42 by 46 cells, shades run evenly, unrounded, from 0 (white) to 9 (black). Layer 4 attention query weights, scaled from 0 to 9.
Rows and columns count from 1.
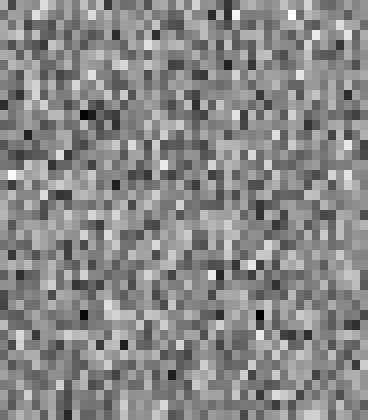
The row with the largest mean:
12
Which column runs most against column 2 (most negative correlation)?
23
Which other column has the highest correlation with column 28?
30
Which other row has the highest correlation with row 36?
7
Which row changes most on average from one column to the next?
35
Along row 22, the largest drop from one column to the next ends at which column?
34
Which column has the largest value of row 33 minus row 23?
45
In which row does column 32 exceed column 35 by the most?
38
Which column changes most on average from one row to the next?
11
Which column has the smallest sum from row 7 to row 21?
20
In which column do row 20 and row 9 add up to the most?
8
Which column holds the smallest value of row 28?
27
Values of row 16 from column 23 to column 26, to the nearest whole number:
5 4 4 6
